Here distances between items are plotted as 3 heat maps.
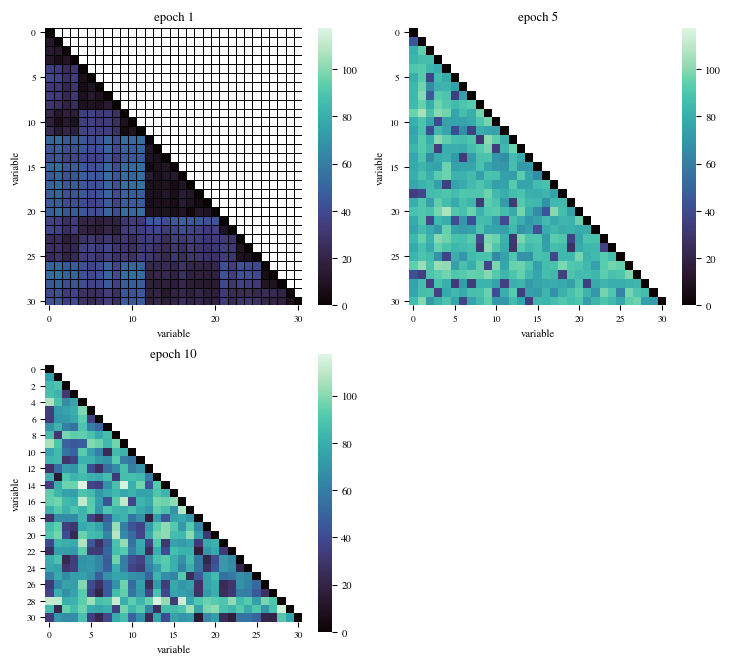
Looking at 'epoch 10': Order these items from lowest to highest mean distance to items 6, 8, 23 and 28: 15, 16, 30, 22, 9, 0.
30, 15, 22, 0, 9, 16
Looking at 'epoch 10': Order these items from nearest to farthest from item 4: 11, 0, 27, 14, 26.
11, 27, 26, 0, 14
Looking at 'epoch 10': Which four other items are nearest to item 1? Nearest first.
13, 29, 8, 12
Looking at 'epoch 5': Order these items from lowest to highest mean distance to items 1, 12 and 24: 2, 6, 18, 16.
18, 16, 2, 6
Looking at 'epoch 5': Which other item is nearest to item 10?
13
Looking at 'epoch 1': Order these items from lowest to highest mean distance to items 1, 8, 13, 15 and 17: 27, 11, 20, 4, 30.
20, 30, 27, 4, 11
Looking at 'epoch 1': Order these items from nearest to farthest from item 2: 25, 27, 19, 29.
25, 29, 19, 27
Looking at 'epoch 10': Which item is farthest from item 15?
16
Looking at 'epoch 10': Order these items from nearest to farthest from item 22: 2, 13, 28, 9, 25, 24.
25, 24, 2, 13, 9, 28
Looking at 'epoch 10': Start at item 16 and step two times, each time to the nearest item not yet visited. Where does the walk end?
7
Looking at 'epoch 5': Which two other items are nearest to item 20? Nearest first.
16, 15
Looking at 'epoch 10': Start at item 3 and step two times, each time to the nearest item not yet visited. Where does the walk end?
19
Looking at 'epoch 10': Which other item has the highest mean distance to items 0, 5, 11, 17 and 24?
28
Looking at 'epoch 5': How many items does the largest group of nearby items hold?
6
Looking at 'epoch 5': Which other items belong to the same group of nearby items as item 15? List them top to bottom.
22
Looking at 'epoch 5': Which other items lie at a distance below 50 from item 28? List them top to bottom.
2, 5, 7, 11, 21
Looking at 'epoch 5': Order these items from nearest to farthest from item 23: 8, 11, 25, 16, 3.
8, 16, 11, 25, 3
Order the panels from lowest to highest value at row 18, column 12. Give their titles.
epoch 1, epoch 10, epoch 5
